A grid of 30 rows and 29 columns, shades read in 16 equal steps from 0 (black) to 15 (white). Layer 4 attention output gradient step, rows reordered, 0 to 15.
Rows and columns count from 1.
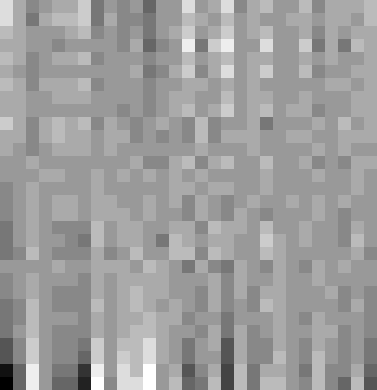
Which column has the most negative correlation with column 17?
16
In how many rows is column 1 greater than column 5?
9
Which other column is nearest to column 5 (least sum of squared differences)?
6
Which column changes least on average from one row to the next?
22
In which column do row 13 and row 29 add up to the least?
1
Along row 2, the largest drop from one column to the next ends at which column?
8
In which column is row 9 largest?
18
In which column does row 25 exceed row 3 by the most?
12
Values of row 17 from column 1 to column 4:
8 9 10 9
